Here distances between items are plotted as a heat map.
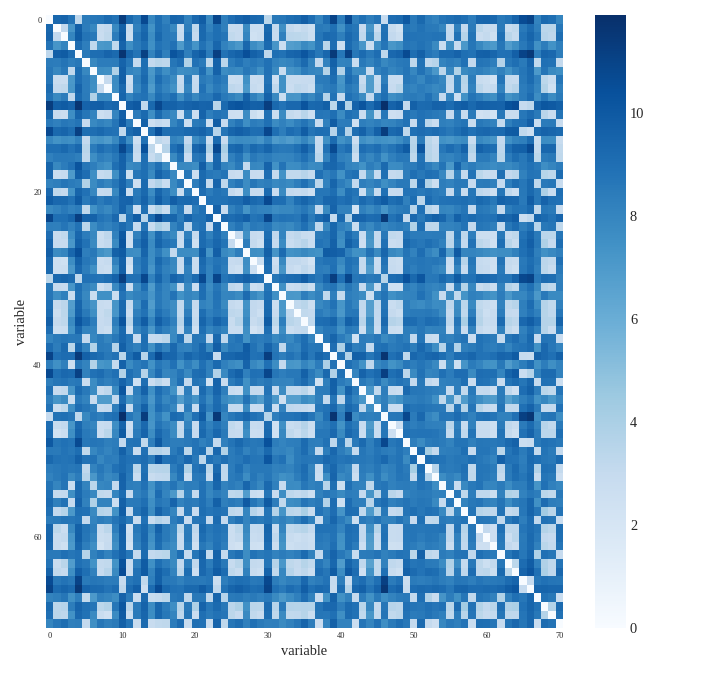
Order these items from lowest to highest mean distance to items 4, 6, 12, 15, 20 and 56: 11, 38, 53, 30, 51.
53, 38, 11, 30, 51
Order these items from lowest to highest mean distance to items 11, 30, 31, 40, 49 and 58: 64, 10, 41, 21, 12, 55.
55, 64, 12, 41, 10, 21
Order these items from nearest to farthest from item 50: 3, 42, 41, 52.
42, 52, 41, 3
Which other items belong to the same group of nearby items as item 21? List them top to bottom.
51
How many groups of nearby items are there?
7
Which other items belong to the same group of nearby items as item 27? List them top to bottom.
17
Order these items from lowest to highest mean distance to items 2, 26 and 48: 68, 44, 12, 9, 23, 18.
18, 68, 44, 9, 12, 23
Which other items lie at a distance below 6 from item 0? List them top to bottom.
4, 30, 46
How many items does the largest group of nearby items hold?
29
